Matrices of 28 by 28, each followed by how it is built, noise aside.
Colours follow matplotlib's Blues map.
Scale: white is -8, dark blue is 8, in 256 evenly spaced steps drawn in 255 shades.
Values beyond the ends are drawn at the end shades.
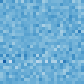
uneven rows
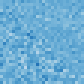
lower triangular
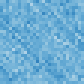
Toeplitz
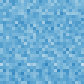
repeating columns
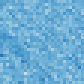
Toeplitz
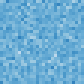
repeating columns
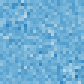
block diagonal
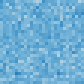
repeating columns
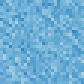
Toeplitz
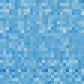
repeating columns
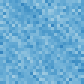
Toeplitz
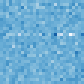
uneven rows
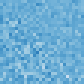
lower triangular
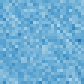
Toeplitz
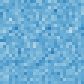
repeating columns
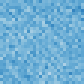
Toeplitz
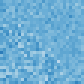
lower triangular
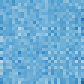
low rank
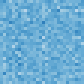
low rank
